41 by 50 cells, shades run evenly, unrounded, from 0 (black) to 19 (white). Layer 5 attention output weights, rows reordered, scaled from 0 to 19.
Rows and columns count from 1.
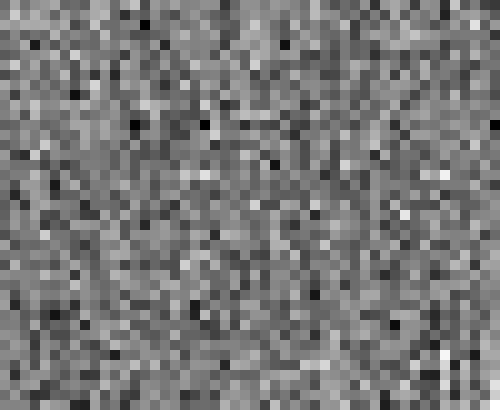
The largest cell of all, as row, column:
41, 50
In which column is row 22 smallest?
32
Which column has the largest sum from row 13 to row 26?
4
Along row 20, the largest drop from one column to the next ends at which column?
45
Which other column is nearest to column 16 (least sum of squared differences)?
33
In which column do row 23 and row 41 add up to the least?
39
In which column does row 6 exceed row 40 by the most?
46
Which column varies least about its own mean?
1
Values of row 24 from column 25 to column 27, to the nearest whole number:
11 8 9
